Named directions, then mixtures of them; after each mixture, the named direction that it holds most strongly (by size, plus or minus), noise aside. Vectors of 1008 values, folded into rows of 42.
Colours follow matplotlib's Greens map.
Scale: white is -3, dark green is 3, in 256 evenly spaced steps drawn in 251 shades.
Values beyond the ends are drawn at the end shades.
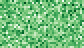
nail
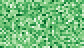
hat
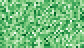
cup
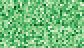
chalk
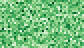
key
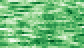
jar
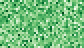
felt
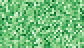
cup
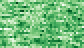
jar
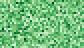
key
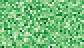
key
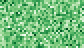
cup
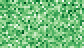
nail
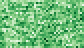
cup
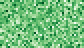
felt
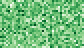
hat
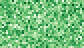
nail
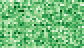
chalk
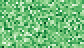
key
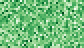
felt
